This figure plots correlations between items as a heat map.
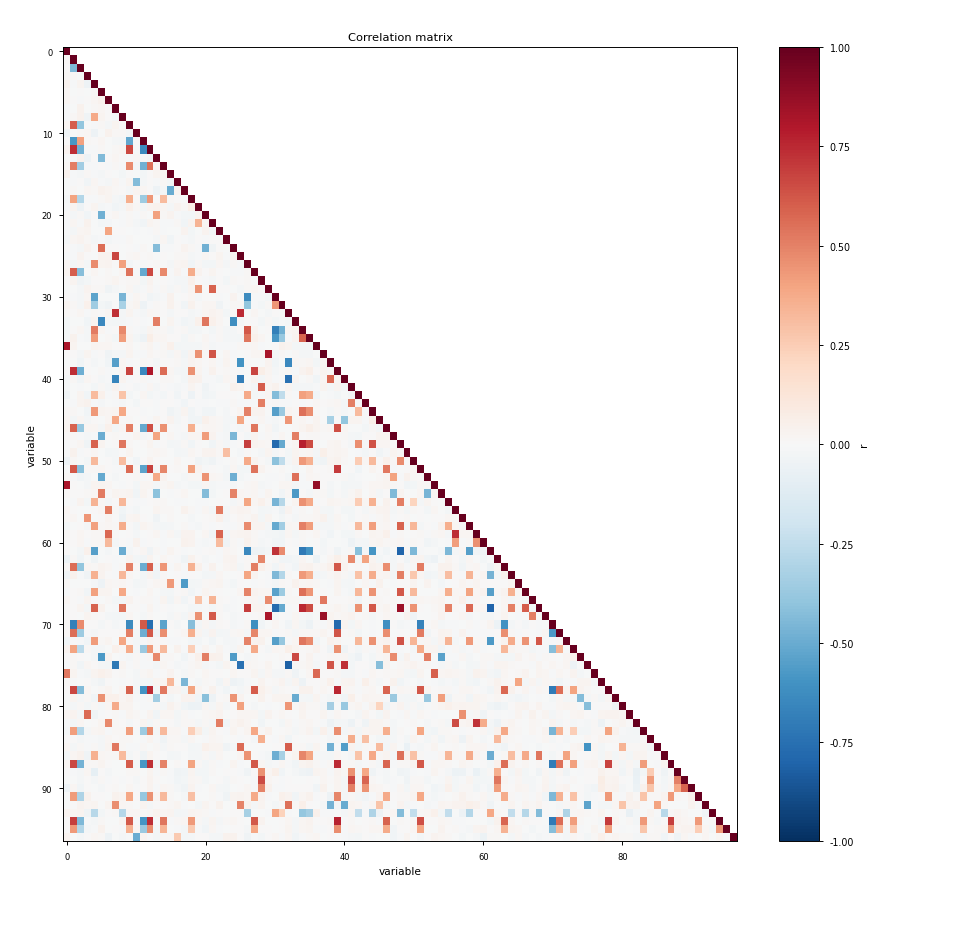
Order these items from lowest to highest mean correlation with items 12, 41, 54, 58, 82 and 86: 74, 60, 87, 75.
74, 75, 60, 87
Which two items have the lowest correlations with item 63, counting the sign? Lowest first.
70, 11
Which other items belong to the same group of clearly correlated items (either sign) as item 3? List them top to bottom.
57, 81
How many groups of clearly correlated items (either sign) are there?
12
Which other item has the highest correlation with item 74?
33
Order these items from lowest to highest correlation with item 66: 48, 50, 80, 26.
80, 50, 26, 48
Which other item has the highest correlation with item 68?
48
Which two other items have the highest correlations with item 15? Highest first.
65, 77
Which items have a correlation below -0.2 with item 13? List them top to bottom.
5, 24, 54, 79
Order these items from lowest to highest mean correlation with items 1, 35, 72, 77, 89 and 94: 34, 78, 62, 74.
74, 62, 34, 78
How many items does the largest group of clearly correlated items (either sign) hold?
21
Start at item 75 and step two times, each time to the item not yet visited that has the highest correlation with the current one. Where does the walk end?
38
